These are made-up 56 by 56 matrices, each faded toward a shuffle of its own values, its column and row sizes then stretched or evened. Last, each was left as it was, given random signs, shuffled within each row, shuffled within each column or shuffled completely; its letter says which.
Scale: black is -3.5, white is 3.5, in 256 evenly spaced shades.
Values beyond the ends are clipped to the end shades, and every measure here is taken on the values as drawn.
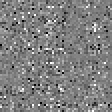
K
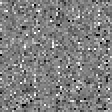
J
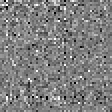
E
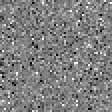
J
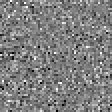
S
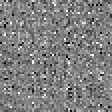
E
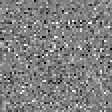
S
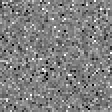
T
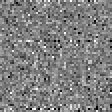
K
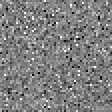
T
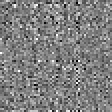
E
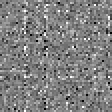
K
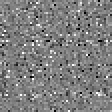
K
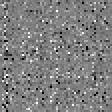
K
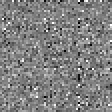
K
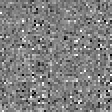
E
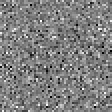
S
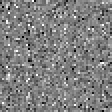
J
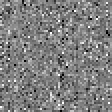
J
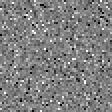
T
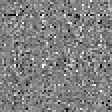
K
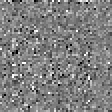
E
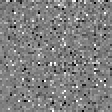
K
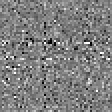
K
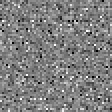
S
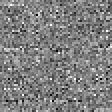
E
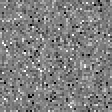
T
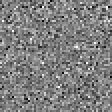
S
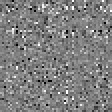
K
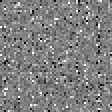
J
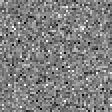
T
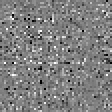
K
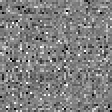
E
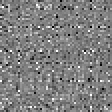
E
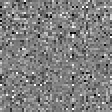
E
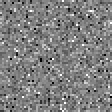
T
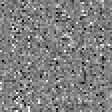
J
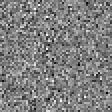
J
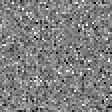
T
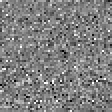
S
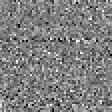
S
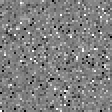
T
